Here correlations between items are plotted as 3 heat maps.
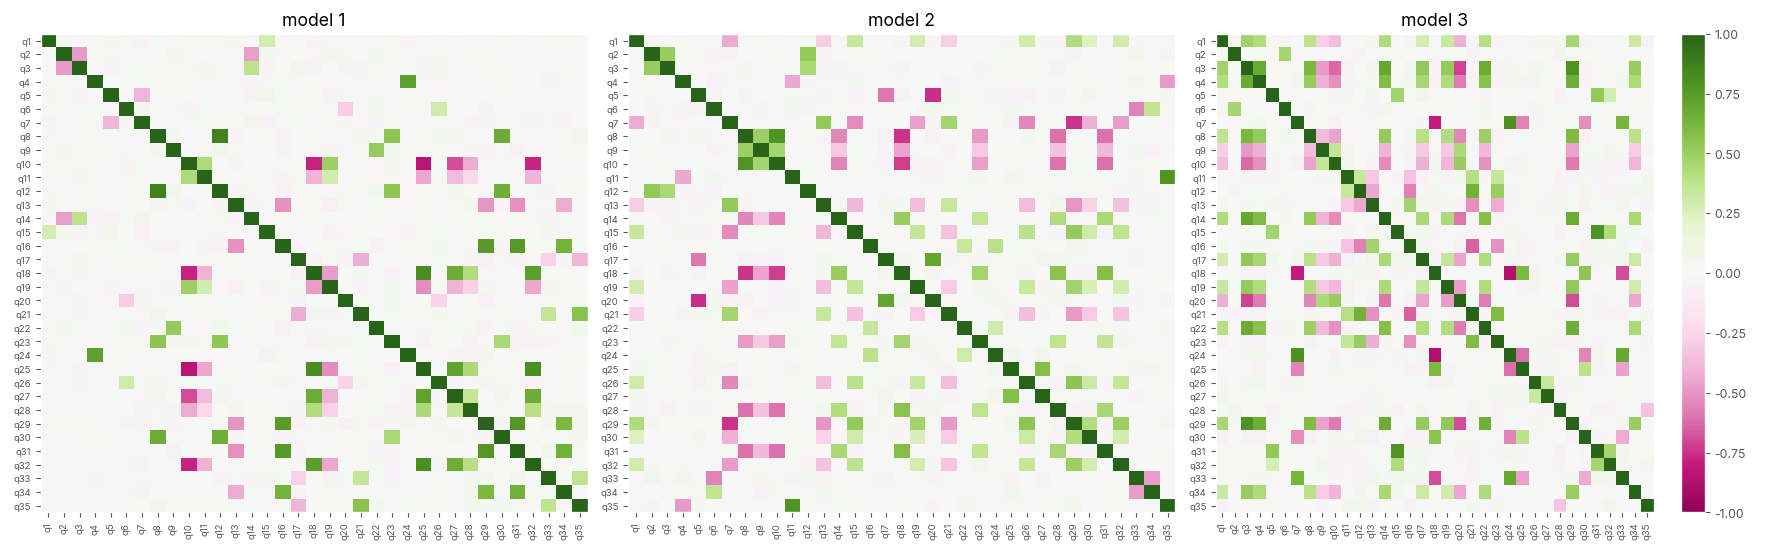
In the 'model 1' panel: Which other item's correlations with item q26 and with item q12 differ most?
q8
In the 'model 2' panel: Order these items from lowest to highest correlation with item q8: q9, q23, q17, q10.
q23, q17, q9, q10
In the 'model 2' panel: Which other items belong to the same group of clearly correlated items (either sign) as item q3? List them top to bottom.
q2, q12
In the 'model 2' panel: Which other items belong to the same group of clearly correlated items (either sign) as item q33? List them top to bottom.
q6, q34
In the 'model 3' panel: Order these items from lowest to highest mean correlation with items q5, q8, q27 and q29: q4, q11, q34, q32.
q11, q32, q34, q4
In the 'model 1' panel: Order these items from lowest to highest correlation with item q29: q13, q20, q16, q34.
q13, q20, q34, q16
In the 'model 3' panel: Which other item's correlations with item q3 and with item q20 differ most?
q29
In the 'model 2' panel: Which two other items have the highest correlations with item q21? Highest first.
q7, q13
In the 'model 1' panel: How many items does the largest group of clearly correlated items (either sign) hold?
8
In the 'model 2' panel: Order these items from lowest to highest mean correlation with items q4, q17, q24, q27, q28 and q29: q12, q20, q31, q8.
q8, q12, q31, q20
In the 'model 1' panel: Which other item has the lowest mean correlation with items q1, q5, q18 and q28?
q10
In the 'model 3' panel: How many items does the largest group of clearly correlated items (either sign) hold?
13
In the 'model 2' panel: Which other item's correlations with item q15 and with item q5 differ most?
q20
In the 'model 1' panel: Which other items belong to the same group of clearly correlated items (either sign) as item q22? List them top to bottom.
q9
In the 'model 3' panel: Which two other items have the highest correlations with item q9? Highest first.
q20, q10
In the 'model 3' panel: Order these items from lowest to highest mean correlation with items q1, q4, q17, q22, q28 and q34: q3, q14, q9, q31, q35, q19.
q9, q35, q31, q19, q14, q3
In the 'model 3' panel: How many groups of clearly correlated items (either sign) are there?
7
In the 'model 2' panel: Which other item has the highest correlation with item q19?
q29
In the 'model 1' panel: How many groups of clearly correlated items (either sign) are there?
10
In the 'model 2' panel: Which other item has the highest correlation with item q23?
q18
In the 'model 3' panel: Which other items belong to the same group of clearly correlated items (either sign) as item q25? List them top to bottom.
q7, q18, q24, q30, q33
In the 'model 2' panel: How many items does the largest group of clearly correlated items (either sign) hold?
10
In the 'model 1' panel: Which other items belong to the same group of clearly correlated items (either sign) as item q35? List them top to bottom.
q17, q21, q33
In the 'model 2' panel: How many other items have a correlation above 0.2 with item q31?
4
